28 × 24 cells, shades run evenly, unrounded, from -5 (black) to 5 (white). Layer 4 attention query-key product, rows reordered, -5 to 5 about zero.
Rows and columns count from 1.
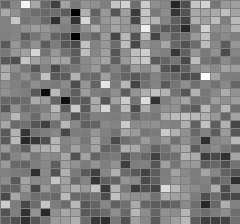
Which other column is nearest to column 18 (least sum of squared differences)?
19
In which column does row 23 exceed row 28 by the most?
3
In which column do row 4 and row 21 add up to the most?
15
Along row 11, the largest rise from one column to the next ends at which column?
11
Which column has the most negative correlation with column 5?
16
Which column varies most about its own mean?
21
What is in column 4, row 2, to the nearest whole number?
-1
